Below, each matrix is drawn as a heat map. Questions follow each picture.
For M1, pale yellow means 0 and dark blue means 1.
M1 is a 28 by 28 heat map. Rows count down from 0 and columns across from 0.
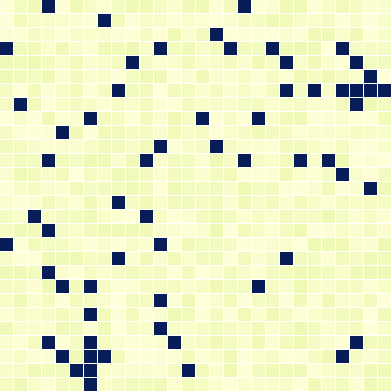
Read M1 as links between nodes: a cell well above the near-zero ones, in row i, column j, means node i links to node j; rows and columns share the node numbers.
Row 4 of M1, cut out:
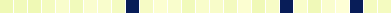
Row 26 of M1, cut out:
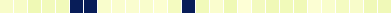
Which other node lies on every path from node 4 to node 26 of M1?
node 6
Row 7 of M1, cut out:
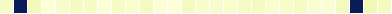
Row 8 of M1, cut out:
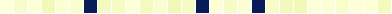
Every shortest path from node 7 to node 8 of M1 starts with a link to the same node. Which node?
node 25
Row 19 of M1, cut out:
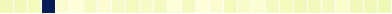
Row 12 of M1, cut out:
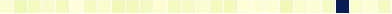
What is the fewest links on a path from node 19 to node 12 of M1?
3
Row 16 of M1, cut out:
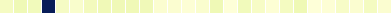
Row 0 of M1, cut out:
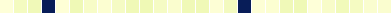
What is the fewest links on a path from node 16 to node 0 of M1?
2
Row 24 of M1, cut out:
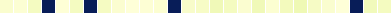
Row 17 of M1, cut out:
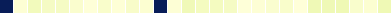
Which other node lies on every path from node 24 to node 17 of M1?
node 3
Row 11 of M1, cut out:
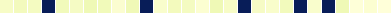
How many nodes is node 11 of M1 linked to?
5
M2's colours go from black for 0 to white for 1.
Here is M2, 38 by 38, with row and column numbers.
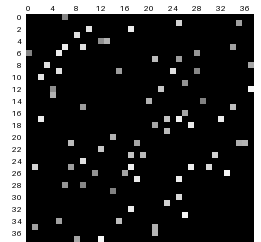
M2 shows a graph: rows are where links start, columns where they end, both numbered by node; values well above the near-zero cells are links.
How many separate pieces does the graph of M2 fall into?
5
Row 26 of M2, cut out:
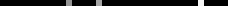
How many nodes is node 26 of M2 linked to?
3
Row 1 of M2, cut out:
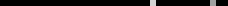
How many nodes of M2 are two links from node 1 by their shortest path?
5
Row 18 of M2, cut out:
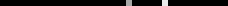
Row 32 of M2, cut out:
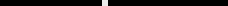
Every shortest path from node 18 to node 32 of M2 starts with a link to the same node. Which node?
node 27
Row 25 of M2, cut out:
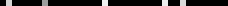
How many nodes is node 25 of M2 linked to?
5
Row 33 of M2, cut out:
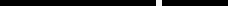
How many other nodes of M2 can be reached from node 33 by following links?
3
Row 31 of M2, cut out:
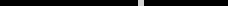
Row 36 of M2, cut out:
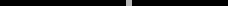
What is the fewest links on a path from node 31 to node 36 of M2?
6
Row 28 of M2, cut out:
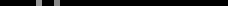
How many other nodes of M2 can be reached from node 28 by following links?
7
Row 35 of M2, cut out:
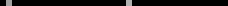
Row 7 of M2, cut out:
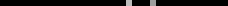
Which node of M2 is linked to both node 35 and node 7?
node 21
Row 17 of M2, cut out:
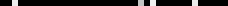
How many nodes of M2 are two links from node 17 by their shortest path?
7
